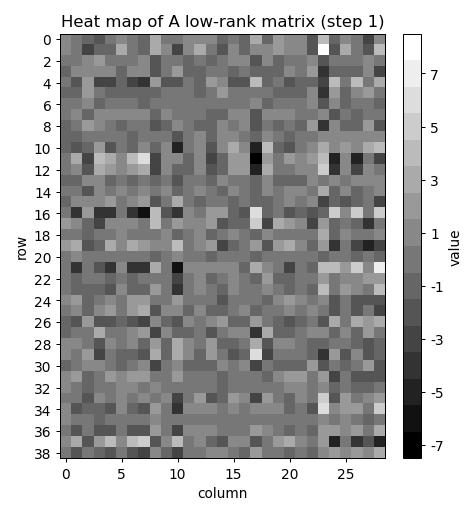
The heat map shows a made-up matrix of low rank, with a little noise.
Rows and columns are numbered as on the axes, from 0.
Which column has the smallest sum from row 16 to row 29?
3
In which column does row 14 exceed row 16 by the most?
7
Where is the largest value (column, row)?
23, 1
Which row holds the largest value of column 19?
17
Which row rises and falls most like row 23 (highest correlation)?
34
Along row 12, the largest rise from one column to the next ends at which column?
18
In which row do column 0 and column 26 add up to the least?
11
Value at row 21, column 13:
1
